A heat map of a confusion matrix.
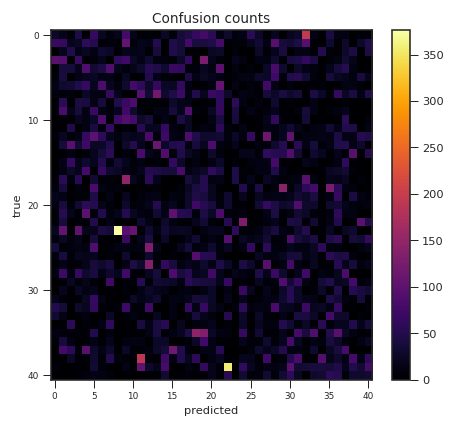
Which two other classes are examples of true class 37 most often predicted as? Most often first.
15, 4
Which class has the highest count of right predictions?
13
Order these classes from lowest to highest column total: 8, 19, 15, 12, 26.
26, 8, 15, 12, 19
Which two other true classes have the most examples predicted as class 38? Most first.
14, 29
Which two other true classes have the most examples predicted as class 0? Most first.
3, 1
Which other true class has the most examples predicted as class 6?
10
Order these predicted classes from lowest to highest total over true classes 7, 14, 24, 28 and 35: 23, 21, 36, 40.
23, 21, 40, 36
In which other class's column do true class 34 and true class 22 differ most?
24
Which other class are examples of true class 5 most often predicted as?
28
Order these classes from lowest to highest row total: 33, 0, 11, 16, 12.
33, 11, 16, 0, 12
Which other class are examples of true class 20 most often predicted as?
31
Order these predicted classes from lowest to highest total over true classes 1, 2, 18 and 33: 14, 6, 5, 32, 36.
14, 6, 36, 5, 32
